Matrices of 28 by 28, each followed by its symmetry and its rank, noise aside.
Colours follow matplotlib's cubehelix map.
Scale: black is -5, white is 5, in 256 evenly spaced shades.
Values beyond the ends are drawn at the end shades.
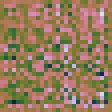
antisymmetric, rank four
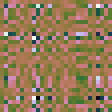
no symmetry, rank two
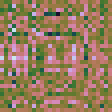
no symmetry, rank four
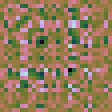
symmetric, rank three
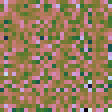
no symmetry, rank four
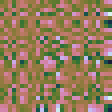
no symmetry, rank three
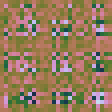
no symmetry, rank two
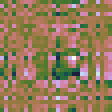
no symmetry, rank two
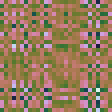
no symmetry, rank two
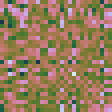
no symmetry, rank four
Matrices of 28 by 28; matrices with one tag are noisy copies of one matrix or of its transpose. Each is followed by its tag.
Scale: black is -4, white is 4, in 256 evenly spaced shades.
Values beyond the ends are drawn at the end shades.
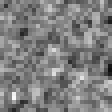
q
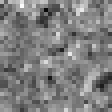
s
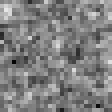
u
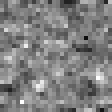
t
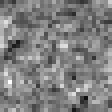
s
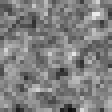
q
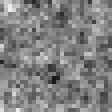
u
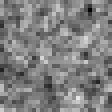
t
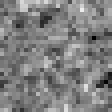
s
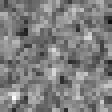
q
